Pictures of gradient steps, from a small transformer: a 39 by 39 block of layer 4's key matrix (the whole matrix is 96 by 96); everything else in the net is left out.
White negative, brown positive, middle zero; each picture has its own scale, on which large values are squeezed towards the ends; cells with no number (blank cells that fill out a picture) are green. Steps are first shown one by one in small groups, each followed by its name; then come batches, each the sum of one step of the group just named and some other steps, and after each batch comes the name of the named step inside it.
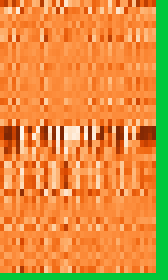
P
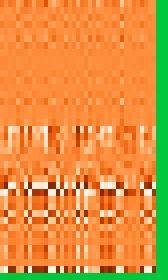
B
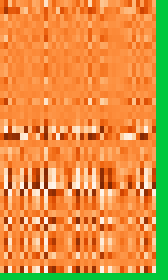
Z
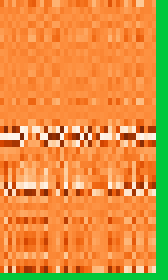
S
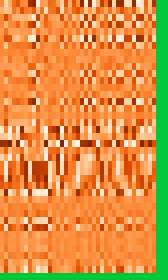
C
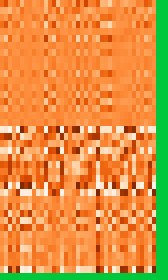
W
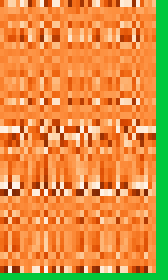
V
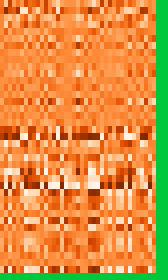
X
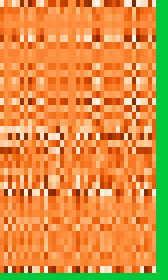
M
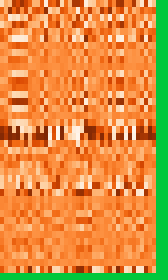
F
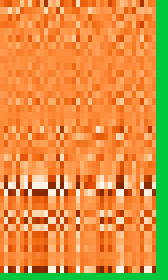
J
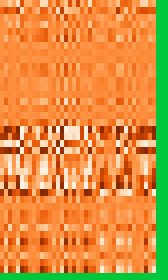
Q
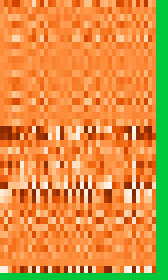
F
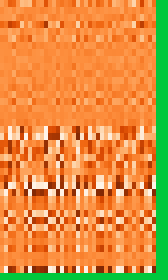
J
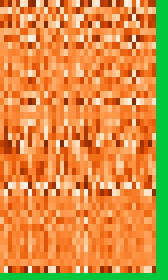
C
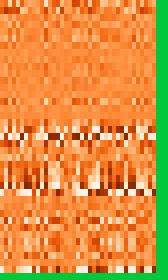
Z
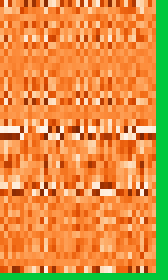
V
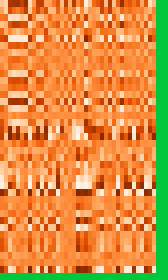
F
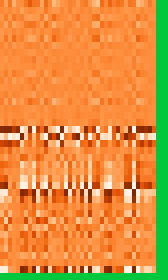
S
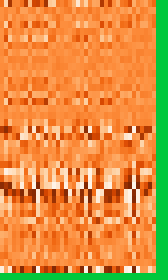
X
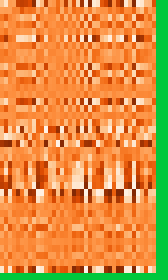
C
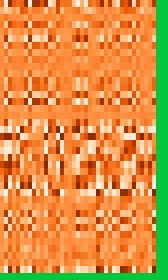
W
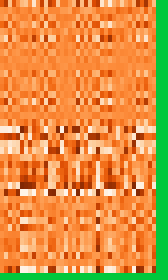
W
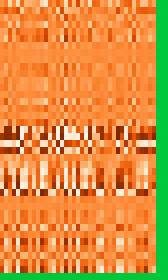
Q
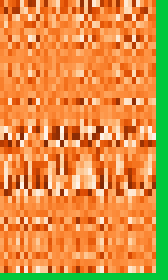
C
